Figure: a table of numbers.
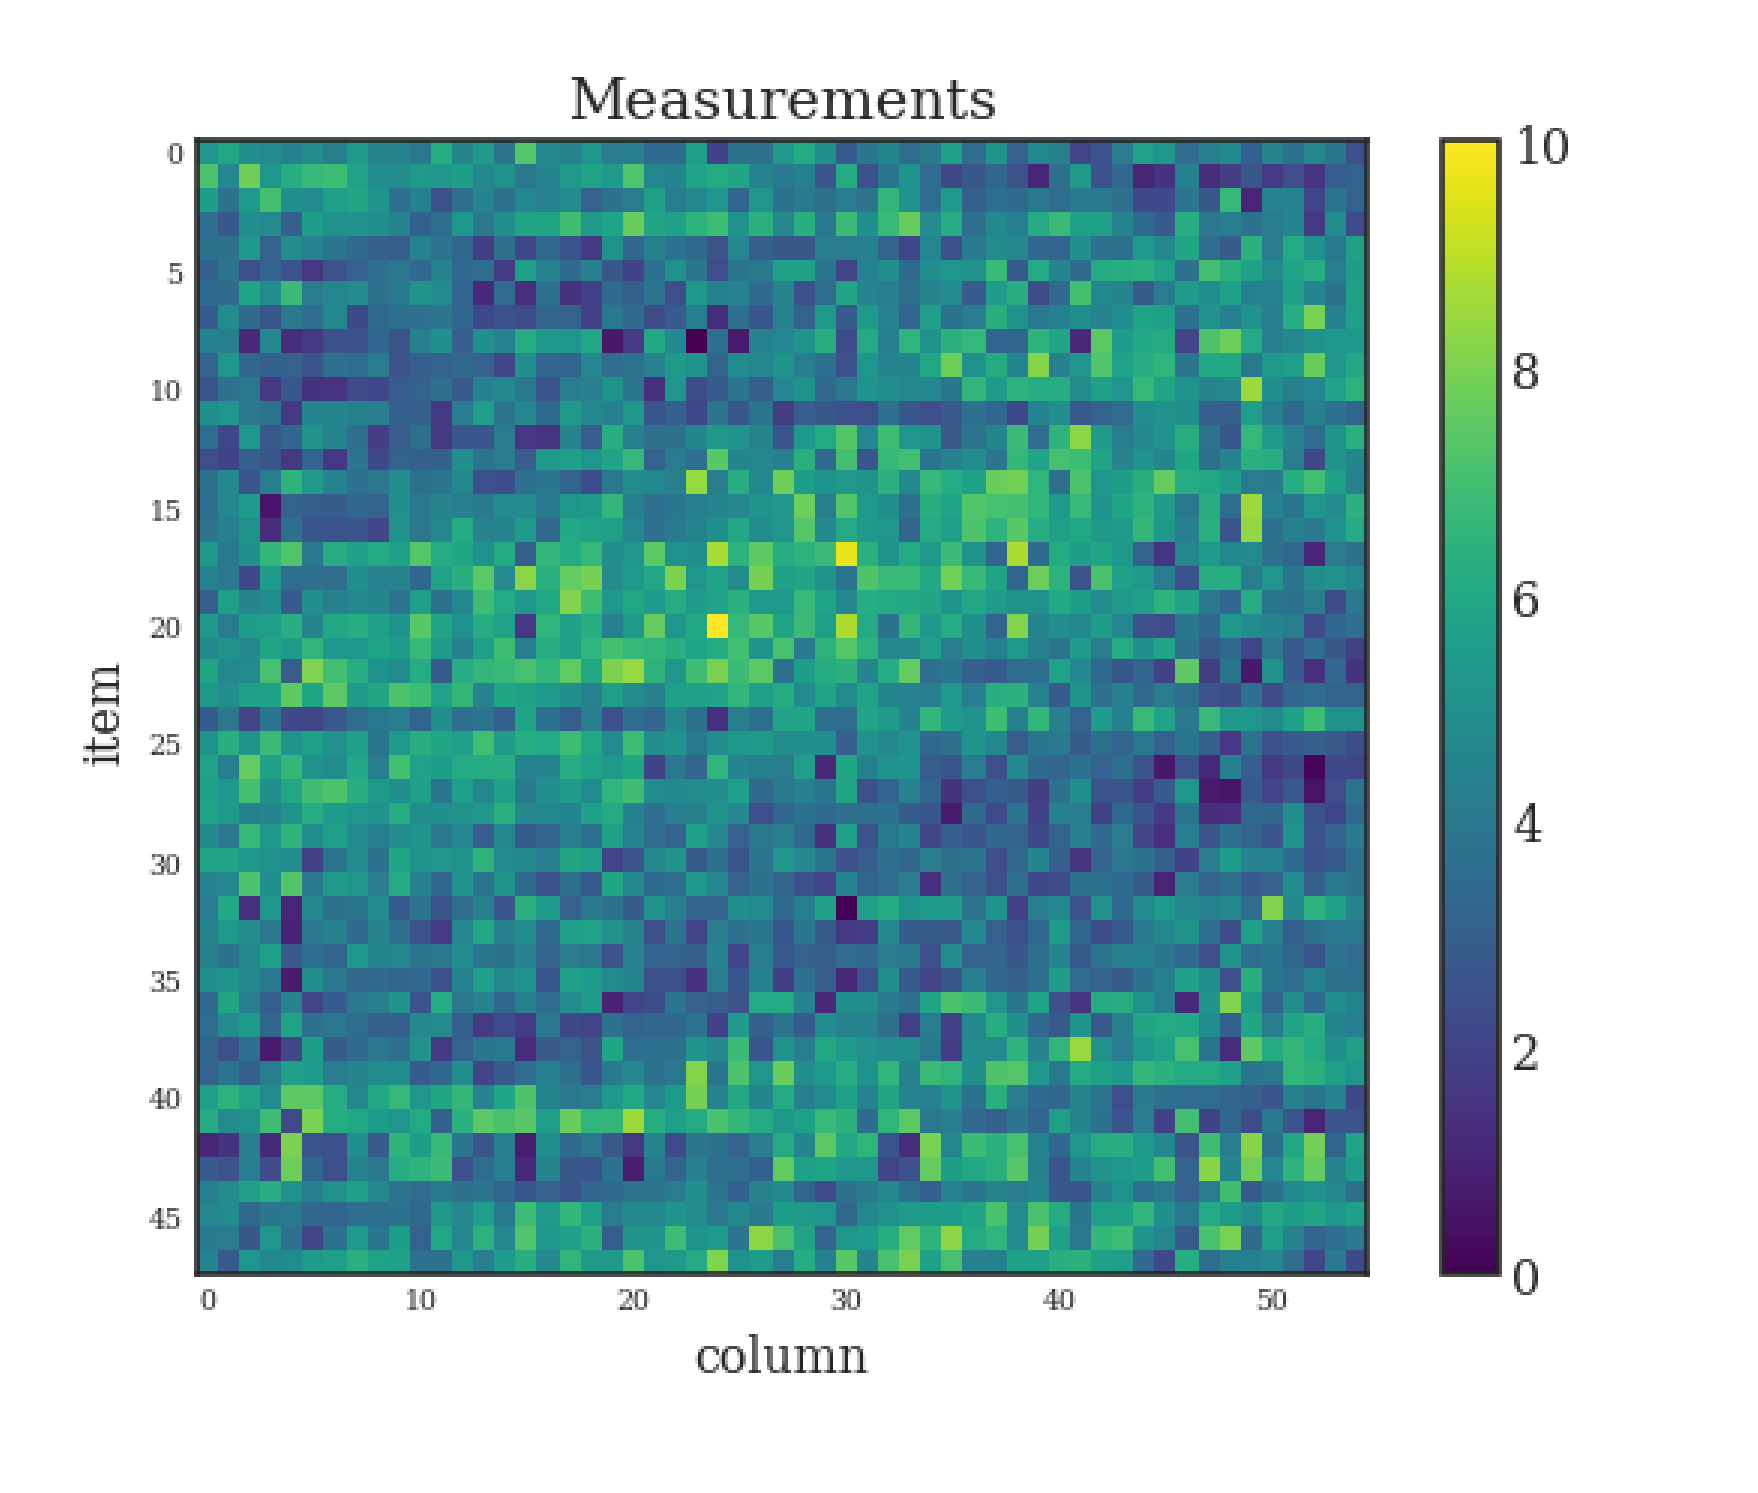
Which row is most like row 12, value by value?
38
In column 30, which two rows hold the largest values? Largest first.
17, 20
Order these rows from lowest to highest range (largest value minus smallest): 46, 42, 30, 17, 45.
45, 30, 46, 42, 17
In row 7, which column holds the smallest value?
24
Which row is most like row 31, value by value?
29
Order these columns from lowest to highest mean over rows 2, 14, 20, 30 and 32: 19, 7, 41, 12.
19, 41, 12, 7
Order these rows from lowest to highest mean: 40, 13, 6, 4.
4, 6, 13, 40
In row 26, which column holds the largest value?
2
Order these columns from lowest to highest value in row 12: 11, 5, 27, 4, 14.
11, 27, 4, 14, 5
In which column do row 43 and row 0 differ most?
15
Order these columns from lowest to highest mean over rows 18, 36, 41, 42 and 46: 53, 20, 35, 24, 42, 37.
53, 20, 24, 37, 42, 35
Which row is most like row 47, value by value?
3
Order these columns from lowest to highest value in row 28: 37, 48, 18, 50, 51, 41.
48, 37, 50, 41, 51, 18
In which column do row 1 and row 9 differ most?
39
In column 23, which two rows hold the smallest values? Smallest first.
8, 35
